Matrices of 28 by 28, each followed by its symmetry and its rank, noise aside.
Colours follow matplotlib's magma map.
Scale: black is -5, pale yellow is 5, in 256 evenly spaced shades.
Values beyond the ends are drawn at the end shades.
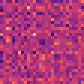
symmetric, rank five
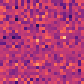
no symmetry, rank seven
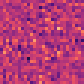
antisymmetric, rank six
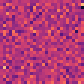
no symmetry, rank seven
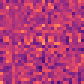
no symmetry, rank six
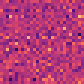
no symmetry, rank six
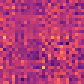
antisymmetric, rank six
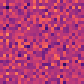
symmetric, rank seven
